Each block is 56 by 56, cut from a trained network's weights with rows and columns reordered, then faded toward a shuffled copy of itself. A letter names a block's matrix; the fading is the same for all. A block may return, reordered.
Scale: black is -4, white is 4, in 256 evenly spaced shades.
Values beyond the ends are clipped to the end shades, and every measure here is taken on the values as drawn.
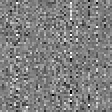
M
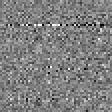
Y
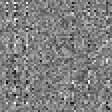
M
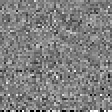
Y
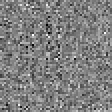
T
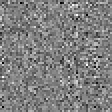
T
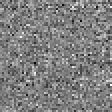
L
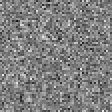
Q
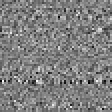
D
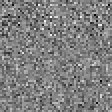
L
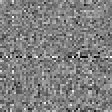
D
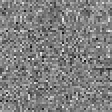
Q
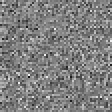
Q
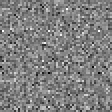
L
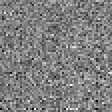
Q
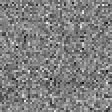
T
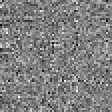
T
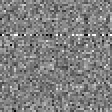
Y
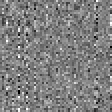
M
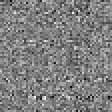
Q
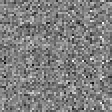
T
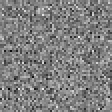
Q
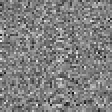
Q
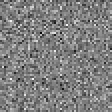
Q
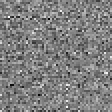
L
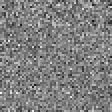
Q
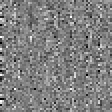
M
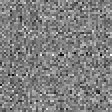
Q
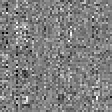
M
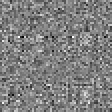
Q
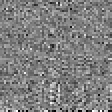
D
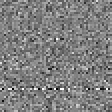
Y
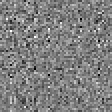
T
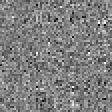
T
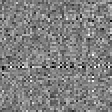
D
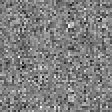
T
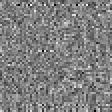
Q
